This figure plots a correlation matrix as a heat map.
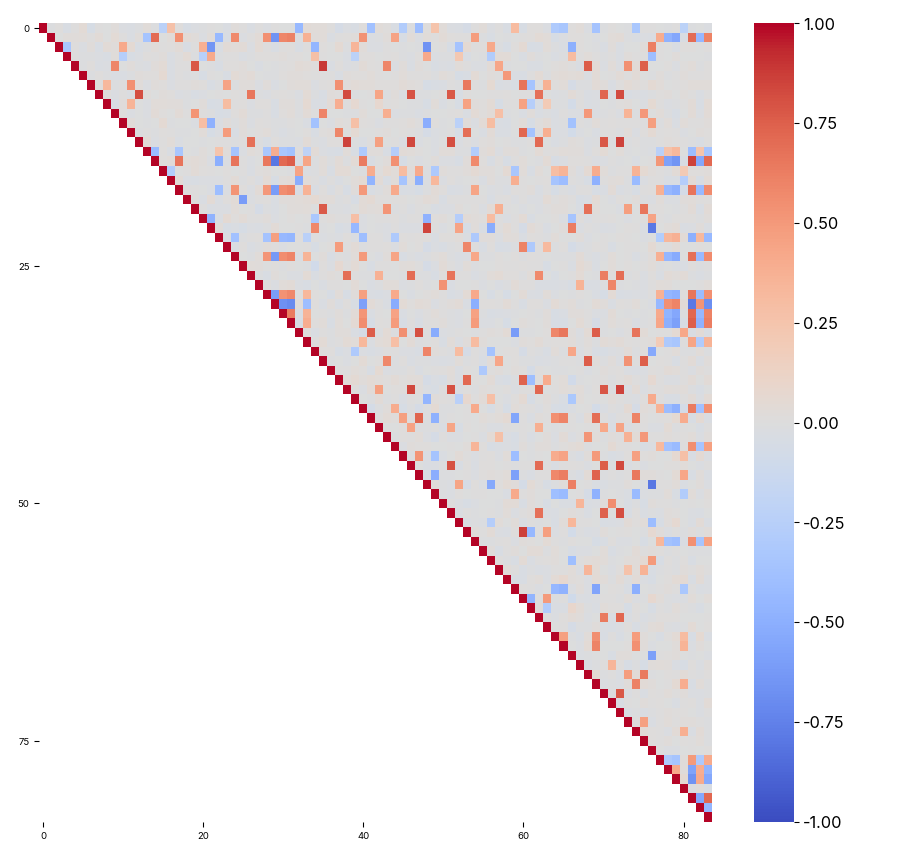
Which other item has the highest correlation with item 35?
4
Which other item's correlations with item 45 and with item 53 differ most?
60
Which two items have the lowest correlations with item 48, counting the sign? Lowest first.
76, 2
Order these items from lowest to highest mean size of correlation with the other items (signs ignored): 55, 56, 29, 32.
55, 56, 32, 29
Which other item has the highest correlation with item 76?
2
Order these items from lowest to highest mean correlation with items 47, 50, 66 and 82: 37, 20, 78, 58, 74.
20, 37, 58, 78, 74
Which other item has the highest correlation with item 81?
14
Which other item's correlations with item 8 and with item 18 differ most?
25
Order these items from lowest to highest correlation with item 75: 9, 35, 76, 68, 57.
76, 57, 9, 68, 35
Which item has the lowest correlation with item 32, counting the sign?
59
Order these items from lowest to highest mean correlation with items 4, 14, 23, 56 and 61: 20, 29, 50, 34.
29, 34, 50, 20
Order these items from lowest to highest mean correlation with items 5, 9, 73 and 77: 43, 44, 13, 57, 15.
13, 15, 44, 57, 43
